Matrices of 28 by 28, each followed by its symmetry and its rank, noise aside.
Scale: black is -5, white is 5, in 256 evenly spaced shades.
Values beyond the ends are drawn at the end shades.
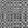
no symmetry, rank two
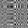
no symmetry, rank one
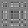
symmetric, rank one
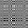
no symmetry, rank one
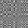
symmetric, rank two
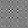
symmetric, rank one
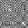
symmetric, rank three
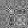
symmetric, rank two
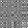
symmetric, rank two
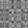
no symmetry, rank two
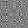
antisymmetric, rank two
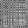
symmetric, rank two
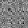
symmetric, rank three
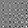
no symmetry, rank two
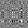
no symmetry, rank two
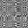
no symmetry, rank three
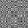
symmetric, rank two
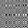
no symmetry, rank one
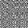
no symmetry, rank three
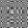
symmetric, rank one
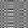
no symmetry, rank one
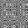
no symmetry, rank three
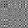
symmetric, rank one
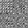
symmetric, rank three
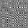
antisymmetric, rank two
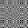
symmetric, rank one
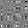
antisymmetric, rank two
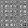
symmetric, rank two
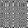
no symmetry, rank one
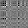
symmetric, rank one
